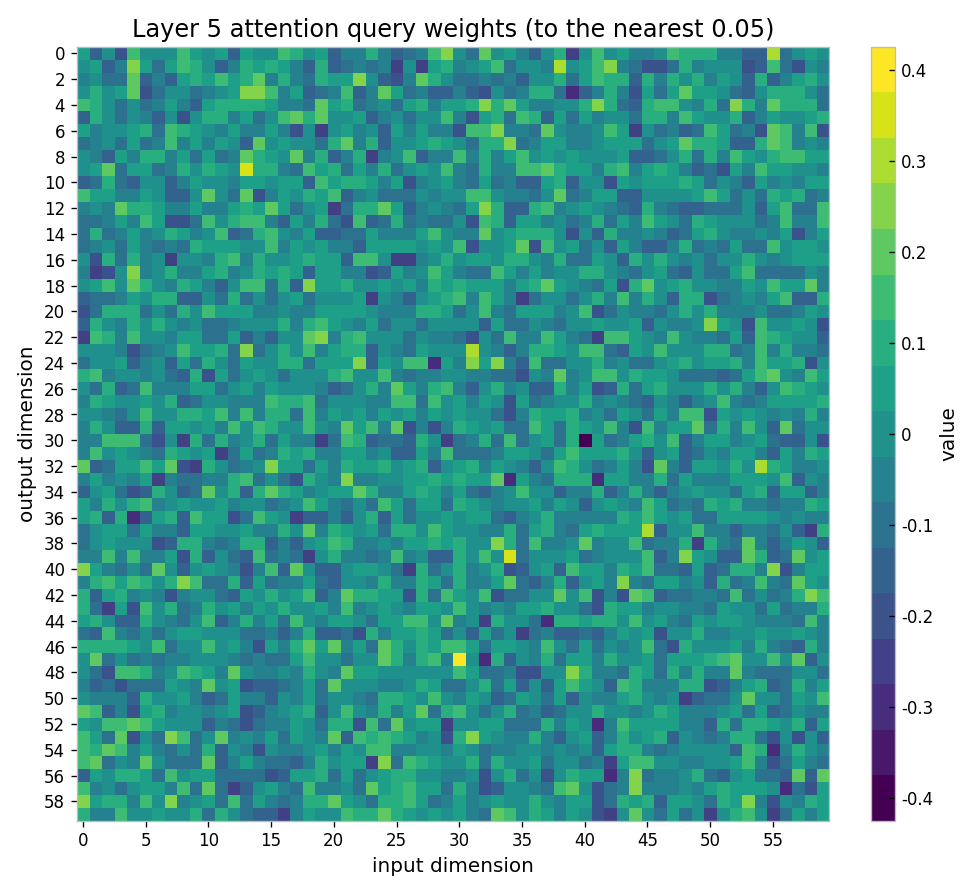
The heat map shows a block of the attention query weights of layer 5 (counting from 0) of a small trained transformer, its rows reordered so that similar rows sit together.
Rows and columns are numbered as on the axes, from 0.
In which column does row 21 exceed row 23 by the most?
4
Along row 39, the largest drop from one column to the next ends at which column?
35
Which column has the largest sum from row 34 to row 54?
30
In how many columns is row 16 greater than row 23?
23
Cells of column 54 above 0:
23
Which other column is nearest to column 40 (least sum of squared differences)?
29
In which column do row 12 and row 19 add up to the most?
32
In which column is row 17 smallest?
1
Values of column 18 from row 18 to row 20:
0.25 -0.1 -0.05
